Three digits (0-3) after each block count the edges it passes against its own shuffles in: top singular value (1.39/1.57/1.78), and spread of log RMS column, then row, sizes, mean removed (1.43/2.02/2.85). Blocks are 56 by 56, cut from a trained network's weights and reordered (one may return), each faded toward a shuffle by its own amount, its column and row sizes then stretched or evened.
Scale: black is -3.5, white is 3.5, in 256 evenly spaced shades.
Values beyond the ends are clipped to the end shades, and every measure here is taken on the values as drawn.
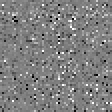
0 2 1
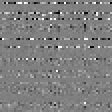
2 0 3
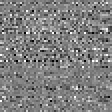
3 0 3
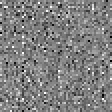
1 2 0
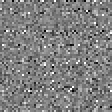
0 1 2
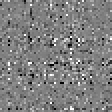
2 2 2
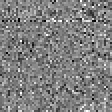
1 1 1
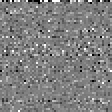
3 0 2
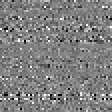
1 0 3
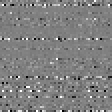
1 0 3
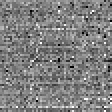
2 1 1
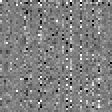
2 3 1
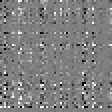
3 3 3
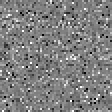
0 0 0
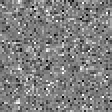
2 1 0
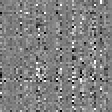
3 3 1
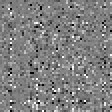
1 2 1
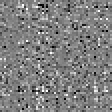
2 2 1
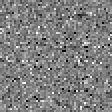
1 0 1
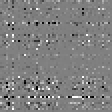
3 2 3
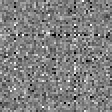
2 1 1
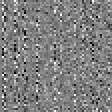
3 3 0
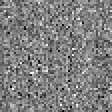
0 0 0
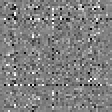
2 2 2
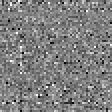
0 0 2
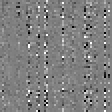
3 3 1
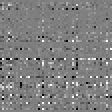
2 2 3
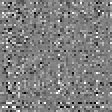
3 2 2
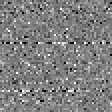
2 0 2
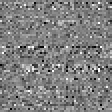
1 0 3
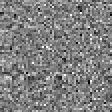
2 0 0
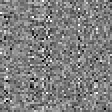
3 2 0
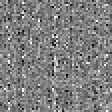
0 2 0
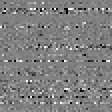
2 0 3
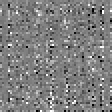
0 3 2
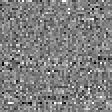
1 0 2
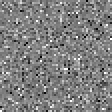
0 0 0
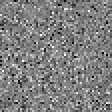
2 0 0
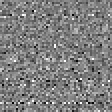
3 0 2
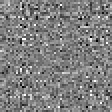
2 1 2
